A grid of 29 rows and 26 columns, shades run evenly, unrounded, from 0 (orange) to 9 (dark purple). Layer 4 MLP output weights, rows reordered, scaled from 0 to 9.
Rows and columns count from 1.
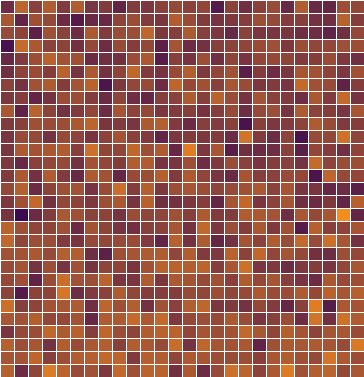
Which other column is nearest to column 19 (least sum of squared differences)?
20
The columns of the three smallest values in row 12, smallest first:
14, 7, 10
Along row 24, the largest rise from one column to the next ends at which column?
24
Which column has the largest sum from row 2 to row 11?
8
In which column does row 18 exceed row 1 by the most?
22
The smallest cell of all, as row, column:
17, 25
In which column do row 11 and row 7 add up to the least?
18
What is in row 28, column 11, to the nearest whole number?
3
